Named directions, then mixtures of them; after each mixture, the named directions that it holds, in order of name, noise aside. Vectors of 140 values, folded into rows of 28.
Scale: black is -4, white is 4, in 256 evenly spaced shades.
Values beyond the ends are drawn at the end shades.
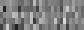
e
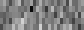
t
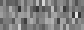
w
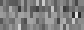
w.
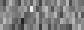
t.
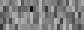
e, t.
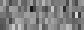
t, w.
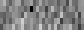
t.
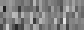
e.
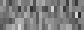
t, w.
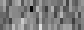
t.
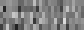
e.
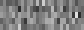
w.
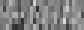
e, t.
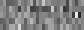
t, w.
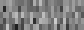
e.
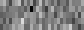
t.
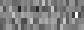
e, w.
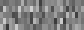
e, t.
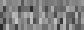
e, t.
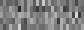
w.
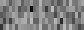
e, t.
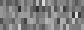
w.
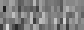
e.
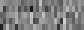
e, t.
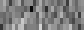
t.
